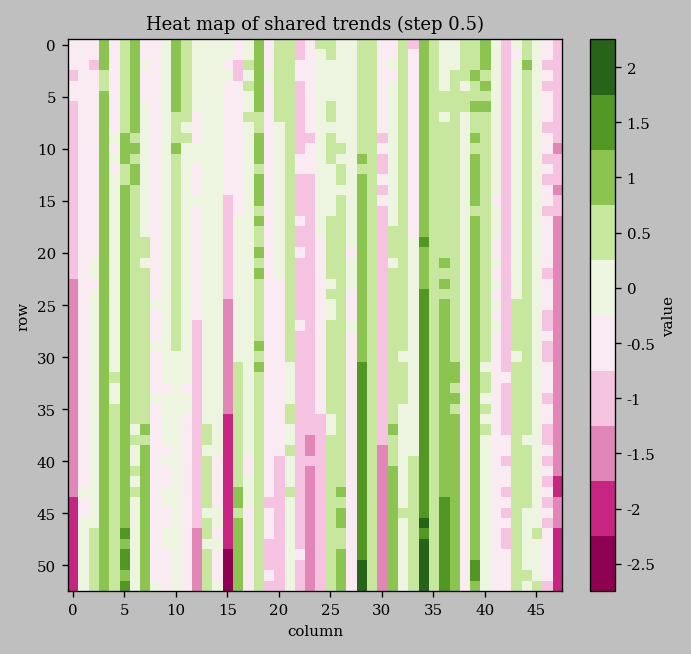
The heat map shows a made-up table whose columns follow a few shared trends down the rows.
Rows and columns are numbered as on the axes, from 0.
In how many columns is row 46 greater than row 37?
8
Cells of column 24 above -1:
36
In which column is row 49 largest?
34
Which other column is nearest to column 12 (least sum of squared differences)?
24
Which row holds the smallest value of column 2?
2
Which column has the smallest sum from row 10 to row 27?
47
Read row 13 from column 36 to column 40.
0.5 0.5 0 1 0.5
